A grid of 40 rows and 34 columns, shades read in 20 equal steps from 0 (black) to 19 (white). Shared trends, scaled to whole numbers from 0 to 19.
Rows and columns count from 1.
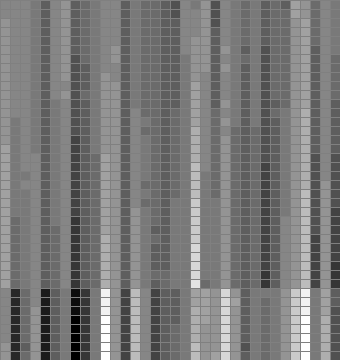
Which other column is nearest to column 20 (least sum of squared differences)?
1
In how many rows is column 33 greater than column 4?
37
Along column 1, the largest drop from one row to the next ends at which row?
33
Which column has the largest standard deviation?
11
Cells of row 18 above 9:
13
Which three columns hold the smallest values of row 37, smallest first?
8, 5, 2
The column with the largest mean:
31
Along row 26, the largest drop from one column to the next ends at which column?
32
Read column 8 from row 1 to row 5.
7 7 7 7 7
